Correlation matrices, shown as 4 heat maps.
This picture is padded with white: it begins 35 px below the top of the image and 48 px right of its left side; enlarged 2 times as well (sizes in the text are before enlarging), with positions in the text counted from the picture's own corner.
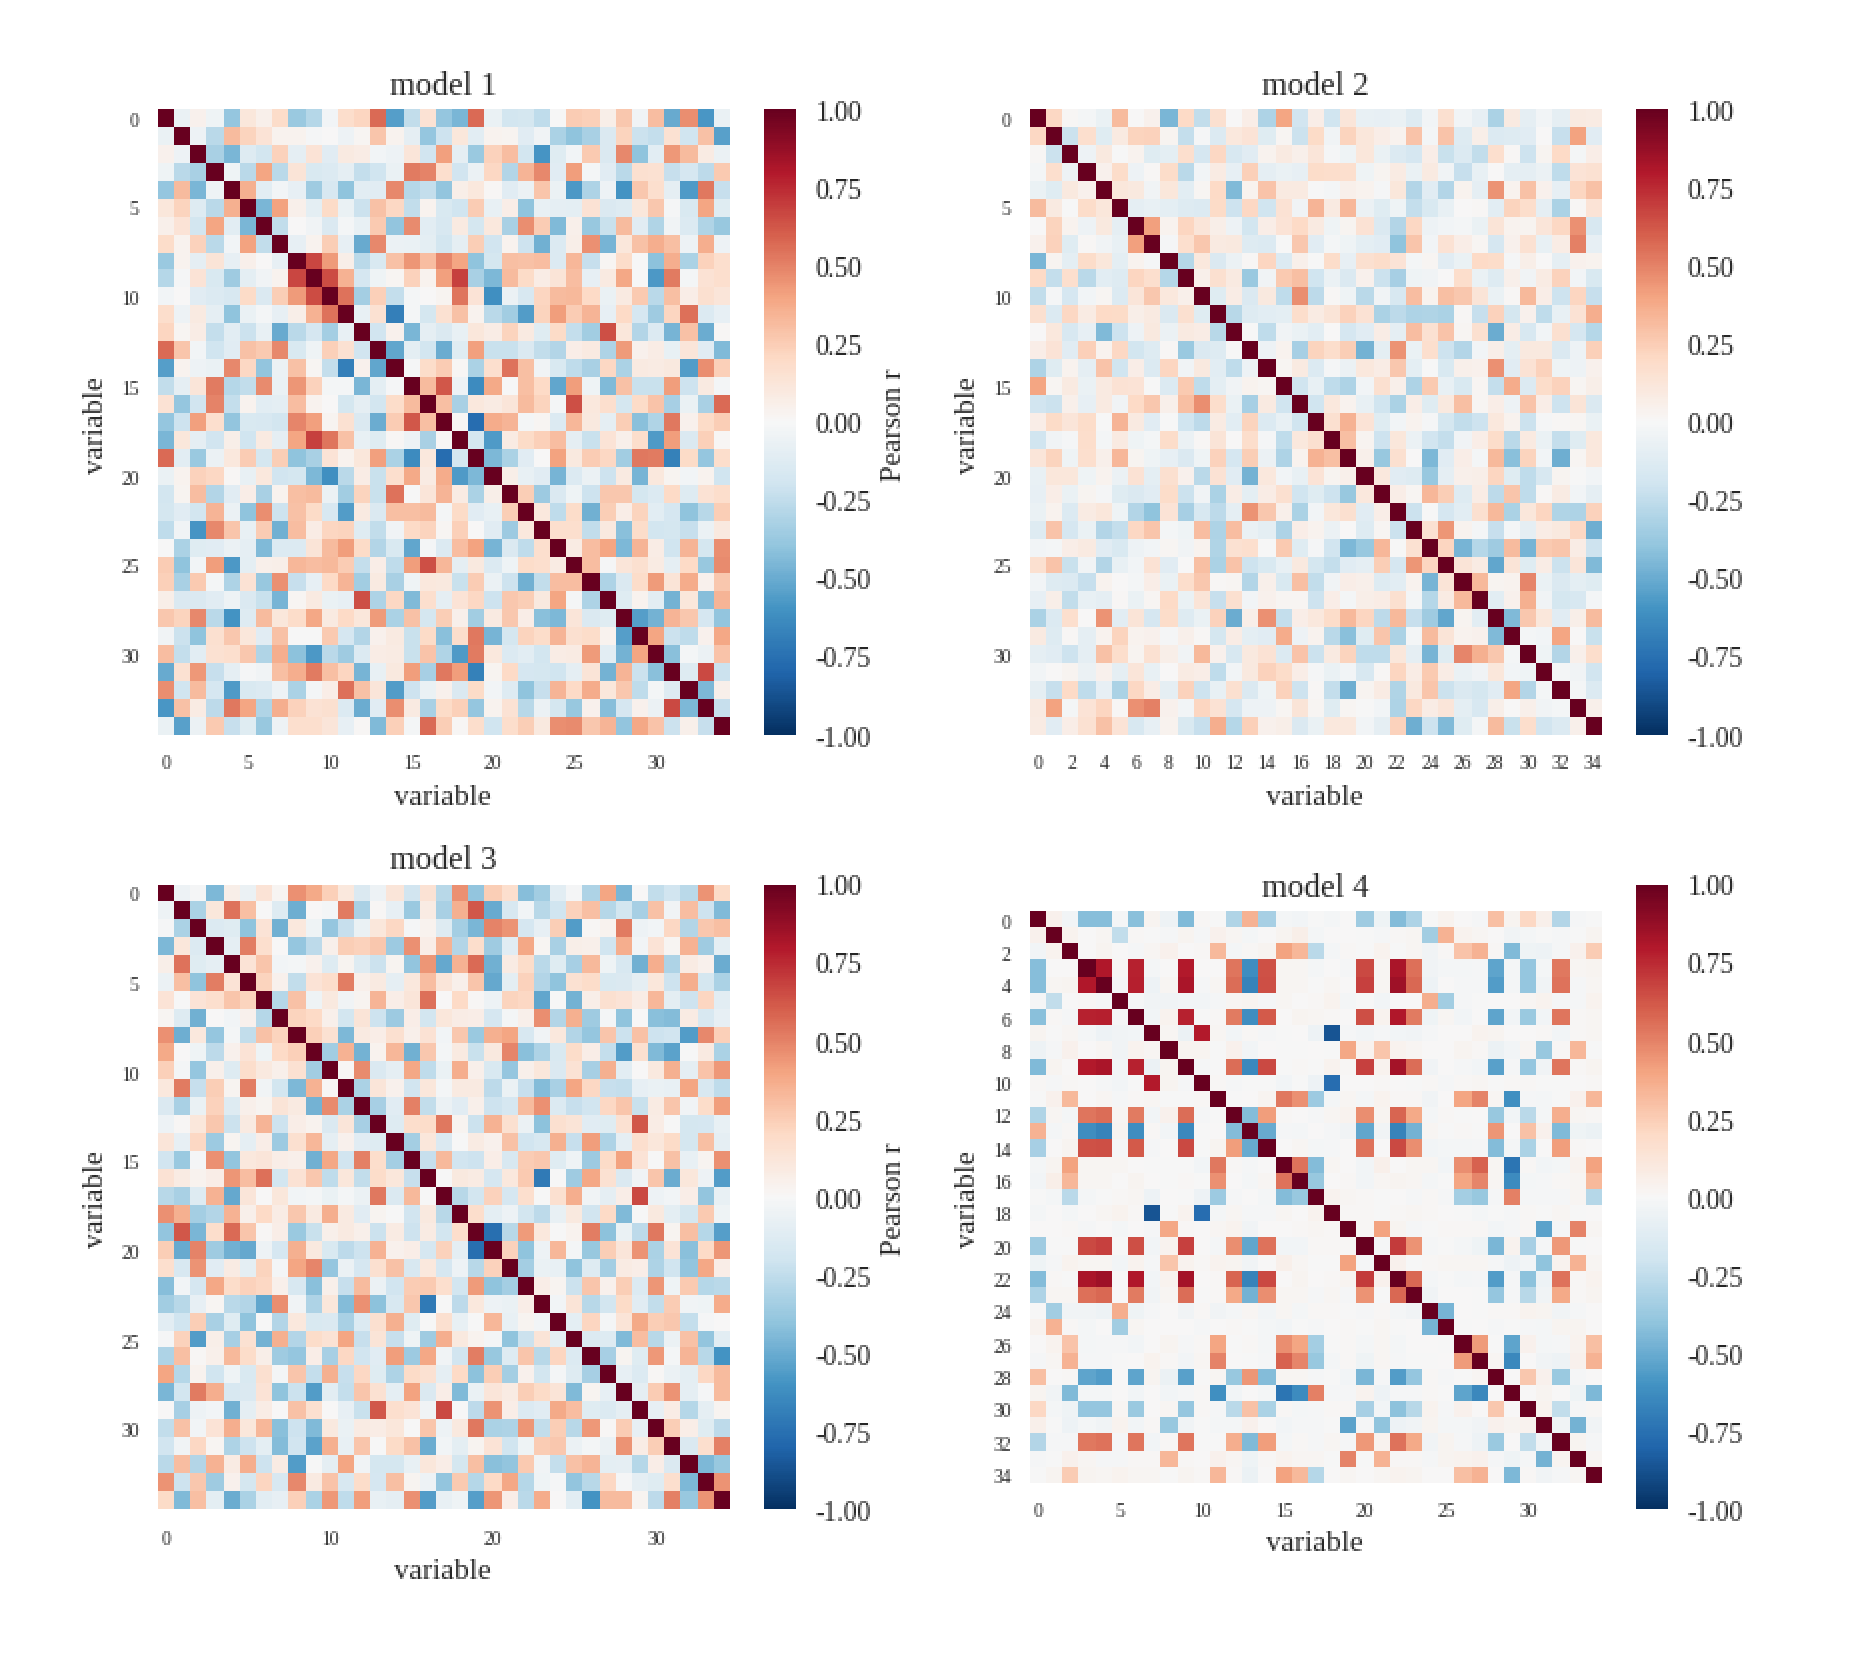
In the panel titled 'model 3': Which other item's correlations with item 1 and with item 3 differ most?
15
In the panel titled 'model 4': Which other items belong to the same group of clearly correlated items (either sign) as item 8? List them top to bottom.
19, 21, 31, 33
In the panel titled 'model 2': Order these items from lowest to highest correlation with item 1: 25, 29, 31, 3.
29, 31, 3, 25
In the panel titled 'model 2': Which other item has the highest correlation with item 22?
13
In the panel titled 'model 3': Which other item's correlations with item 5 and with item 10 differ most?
34
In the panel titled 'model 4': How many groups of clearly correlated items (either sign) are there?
5
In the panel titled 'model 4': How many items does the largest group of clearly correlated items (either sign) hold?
14
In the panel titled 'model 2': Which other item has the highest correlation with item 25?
23
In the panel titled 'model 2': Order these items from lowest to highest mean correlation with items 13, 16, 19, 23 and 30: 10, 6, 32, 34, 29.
32, 29, 34, 6, 10
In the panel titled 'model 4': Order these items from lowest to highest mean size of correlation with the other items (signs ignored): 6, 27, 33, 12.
33, 27, 12, 6
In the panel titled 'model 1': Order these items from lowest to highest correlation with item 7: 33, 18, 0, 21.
18, 21, 0, 33
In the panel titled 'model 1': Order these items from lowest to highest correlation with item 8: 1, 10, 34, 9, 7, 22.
7, 1, 34, 22, 10, 9
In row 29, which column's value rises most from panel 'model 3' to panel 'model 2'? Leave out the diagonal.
32
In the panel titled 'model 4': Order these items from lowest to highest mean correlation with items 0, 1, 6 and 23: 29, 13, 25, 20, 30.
13, 30, 29, 25, 20
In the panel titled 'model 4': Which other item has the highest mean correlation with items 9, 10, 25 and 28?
7
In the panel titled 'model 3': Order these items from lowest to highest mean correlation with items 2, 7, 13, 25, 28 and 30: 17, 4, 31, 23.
4, 23, 31, 17
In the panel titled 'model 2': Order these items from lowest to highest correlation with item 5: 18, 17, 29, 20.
20, 18, 29, 17
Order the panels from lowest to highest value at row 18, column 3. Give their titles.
model 3, model 1, model 4, model 2
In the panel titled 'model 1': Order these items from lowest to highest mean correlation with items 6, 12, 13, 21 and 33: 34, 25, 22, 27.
34, 25, 27, 22
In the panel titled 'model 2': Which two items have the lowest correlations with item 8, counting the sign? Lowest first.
0, 9
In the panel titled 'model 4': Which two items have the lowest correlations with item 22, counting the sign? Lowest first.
13, 28
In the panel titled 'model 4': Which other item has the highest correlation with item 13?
28
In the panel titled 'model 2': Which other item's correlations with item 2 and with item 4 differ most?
30
